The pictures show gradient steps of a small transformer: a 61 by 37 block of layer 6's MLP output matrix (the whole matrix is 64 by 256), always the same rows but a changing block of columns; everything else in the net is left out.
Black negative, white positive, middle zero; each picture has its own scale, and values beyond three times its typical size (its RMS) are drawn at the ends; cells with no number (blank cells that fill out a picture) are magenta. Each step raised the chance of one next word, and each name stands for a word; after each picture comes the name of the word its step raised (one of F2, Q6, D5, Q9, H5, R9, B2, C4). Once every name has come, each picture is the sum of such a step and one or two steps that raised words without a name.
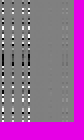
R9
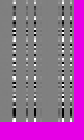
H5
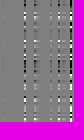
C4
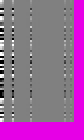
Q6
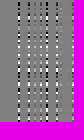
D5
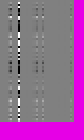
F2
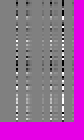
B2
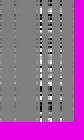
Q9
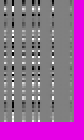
Q9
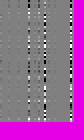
C4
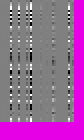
R9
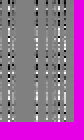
B2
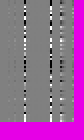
C4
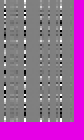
H5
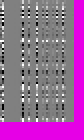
H5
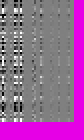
Q9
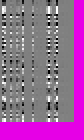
Q9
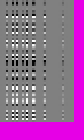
B2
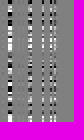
D5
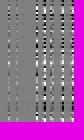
Q9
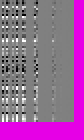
B2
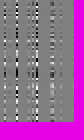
D5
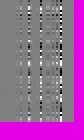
Q9
